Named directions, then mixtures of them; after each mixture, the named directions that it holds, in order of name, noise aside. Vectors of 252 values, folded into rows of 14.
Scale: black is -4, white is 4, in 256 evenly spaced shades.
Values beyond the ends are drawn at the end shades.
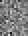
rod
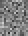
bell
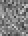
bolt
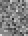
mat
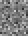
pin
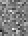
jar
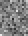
mat.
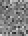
bell, mat, pin.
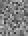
bell, pin.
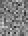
bell.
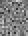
bell.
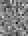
bolt, jar, pin.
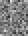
jar, mat, pin.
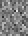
bolt, mat, pin.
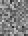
mat, rod.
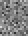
bell, pin.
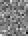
bolt, mat, pin.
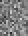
rod.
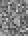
mat, pin.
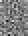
bell, rod.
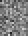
rod.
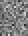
bell, bolt, rod.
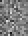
rod.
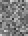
mat.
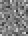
bolt, pin.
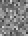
bolt, mat, rod.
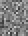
bell.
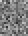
pin.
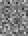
pin.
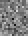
mat, pin.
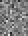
rod.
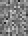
jar, pin, rod.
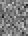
bolt.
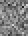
bolt.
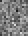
mat, rod.
